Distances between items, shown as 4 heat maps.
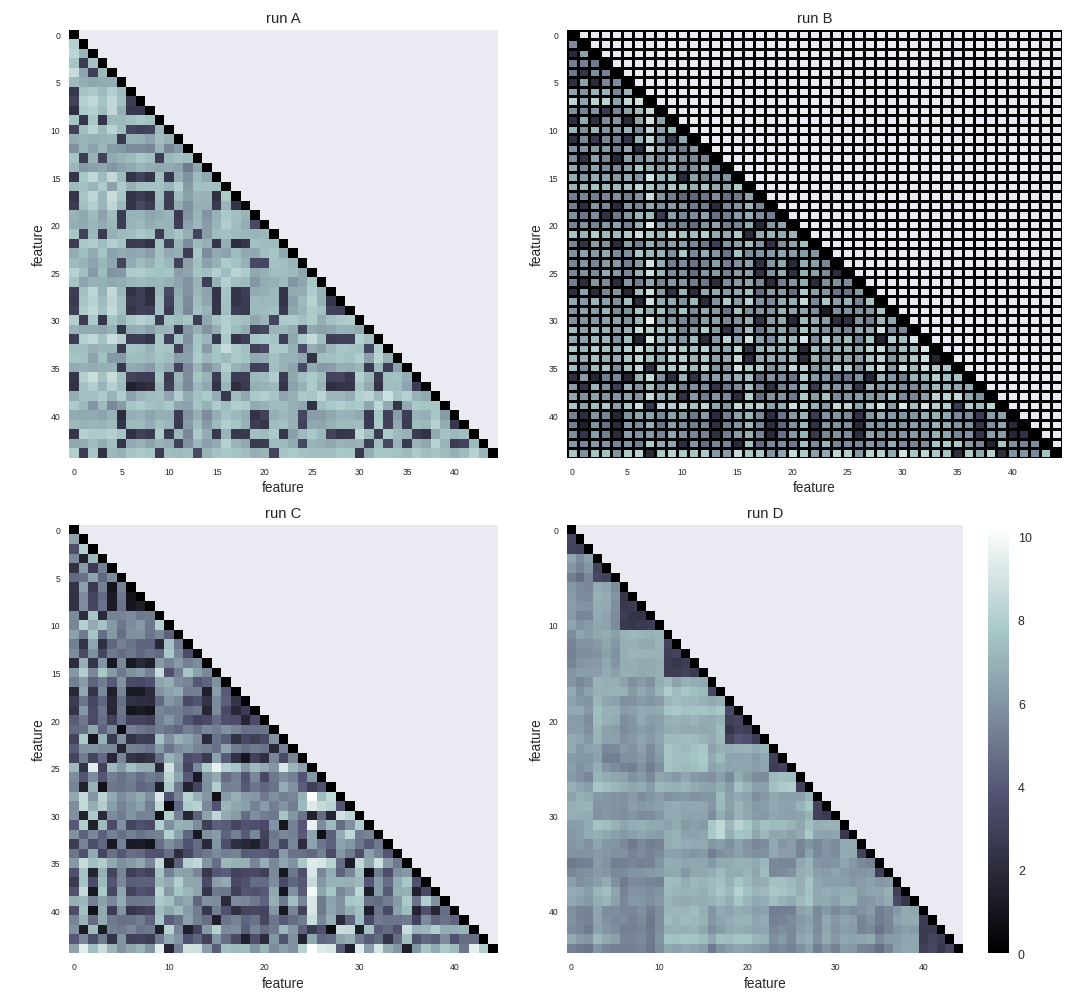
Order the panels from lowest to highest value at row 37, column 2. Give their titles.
run C, run D, run B, run A
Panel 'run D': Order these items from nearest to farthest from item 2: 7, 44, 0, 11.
0, 44, 7, 11
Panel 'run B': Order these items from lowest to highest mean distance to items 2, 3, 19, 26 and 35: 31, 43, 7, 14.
14, 43, 7, 31
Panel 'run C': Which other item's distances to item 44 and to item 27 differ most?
42
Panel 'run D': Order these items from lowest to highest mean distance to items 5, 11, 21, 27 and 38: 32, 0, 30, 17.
0, 30, 32, 17
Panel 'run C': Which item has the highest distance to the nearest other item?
37
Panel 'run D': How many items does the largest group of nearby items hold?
5
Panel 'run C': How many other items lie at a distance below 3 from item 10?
3
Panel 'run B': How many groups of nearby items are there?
10
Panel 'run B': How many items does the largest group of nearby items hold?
10
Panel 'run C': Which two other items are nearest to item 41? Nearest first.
15, 28
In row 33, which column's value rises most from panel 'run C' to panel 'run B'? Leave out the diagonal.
6
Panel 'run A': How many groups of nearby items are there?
8
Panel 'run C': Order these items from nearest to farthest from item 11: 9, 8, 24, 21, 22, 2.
21, 8, 9, 24, 22, 2
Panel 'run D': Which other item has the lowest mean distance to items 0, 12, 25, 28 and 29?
30
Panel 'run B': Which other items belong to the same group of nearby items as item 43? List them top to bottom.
10, 15, 38
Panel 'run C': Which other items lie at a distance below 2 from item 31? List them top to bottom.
2, 22, 36, 38, 40
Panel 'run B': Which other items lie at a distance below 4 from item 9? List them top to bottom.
0, 2, 5, 11, 27, 36
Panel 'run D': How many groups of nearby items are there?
14
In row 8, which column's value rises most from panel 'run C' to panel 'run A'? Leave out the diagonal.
4
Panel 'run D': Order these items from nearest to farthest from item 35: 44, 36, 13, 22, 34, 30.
36, 44, 34, 30, 13, 22
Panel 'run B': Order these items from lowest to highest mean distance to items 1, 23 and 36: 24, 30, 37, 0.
0, 37, 24, 30
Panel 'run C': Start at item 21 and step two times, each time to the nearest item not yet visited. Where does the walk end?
23
